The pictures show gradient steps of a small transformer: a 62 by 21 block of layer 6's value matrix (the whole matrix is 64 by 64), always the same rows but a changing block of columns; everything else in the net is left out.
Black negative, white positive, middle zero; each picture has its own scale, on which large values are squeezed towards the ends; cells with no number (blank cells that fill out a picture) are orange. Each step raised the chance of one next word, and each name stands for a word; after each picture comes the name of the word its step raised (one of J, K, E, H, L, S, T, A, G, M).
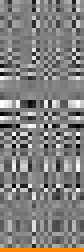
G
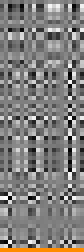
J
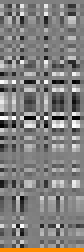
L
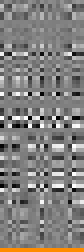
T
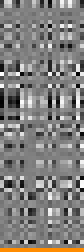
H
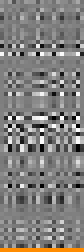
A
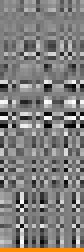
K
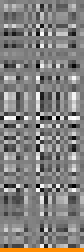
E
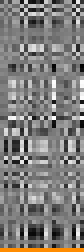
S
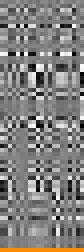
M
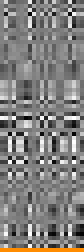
S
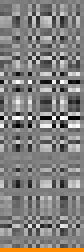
L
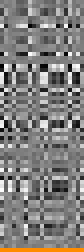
M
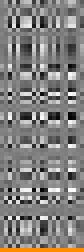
M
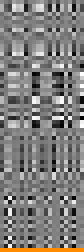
J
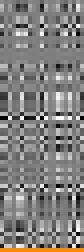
E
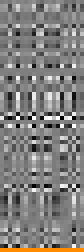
E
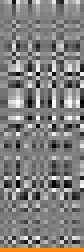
H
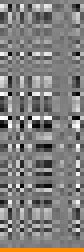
T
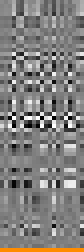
L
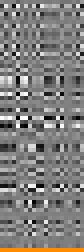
T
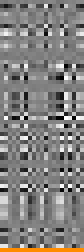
E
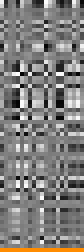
H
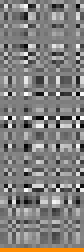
T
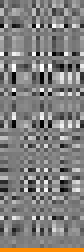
M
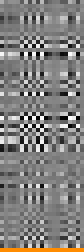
A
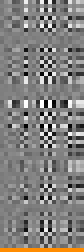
G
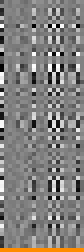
M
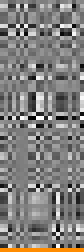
E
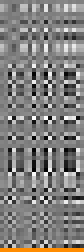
J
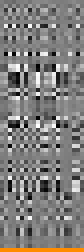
M
